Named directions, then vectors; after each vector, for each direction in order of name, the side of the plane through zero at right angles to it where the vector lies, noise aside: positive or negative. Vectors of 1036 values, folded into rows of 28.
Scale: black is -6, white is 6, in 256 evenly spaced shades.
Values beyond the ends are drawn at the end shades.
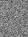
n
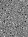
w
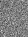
negative, positive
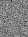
positive, positive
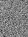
positive, negative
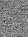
negative, positive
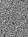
positive, negative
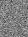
positive, positive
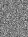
negative, negative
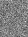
negative, negative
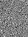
negative, positive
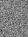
positive, negative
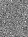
negative, negative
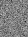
positive, positive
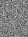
positive, positive
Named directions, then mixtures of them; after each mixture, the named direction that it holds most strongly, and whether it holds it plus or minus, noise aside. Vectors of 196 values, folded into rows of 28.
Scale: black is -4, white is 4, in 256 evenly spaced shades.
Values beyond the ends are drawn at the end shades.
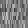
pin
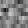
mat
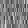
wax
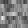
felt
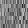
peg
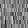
wax, minus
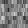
felt, plus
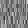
wax, plus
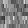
felt, minus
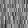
wax, minus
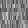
pin, plus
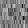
peg, plus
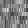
mat, minus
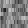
mat, plus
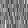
wax, plus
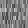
pin, minus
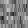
felt, minus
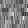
mat, plus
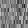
peg, plus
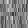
wax, minus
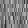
wax, minus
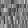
wax, plus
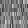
wax, plus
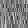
wax, plus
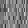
wax, minus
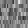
mat, minus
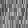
peg, minus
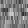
mat, plus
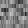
mat, plus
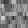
felt, plus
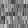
felt, minus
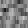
mat, plus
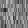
wax, minus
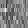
pin, minus
